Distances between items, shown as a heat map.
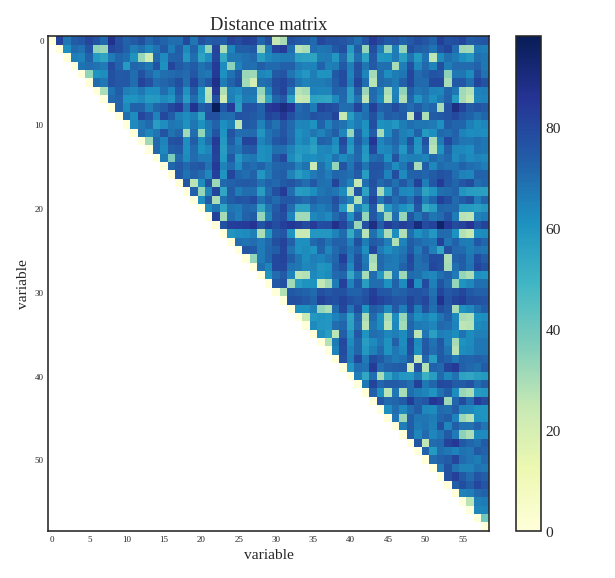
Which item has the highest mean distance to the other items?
22
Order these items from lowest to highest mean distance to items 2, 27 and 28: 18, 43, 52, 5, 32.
5, 43, 18, 32, 52
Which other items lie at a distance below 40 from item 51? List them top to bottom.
2, 12, 13
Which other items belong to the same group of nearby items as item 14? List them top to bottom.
16
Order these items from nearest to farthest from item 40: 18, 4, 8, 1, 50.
18, 50, 1, 4, 8
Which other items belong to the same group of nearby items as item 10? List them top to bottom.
25
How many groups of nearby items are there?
14
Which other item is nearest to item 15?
35
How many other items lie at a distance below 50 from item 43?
5
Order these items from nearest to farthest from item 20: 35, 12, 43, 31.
12, 35, 43, 31
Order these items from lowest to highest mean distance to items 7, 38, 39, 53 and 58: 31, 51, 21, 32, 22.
21, 51, 32, 31, 22
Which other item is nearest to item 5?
27
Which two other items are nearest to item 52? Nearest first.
8, 25
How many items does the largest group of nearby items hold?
13
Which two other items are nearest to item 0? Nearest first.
30, 31
